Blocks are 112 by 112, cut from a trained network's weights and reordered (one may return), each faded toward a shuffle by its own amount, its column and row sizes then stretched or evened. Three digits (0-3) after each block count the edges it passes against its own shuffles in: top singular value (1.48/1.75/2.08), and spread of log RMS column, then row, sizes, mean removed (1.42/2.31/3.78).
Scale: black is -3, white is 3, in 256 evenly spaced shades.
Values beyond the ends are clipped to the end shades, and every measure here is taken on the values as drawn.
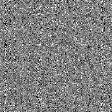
1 2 1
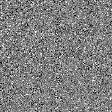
0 1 1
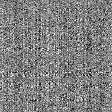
2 0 2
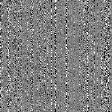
0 3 0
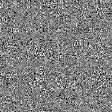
0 2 2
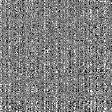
3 2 2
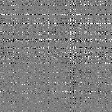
3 2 3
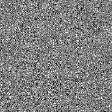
1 2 1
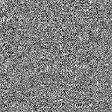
3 2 1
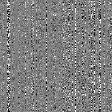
0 3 1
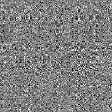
3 2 2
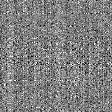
2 0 2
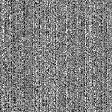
3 2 0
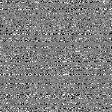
2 1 3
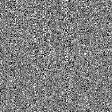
0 2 1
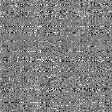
1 1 3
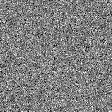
1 0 0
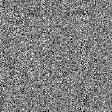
2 2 0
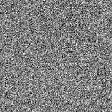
1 1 0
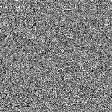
2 0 1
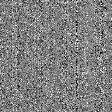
0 2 0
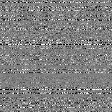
3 0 3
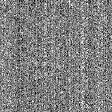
2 1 1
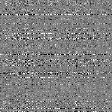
2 2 3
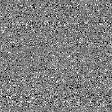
1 1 2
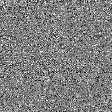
2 0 2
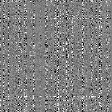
1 3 2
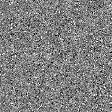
1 1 0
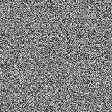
2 1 0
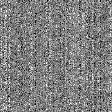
2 2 0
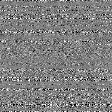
0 0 3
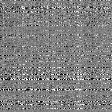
2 0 3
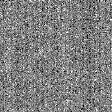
1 1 1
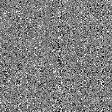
1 2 1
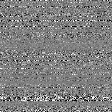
1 0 3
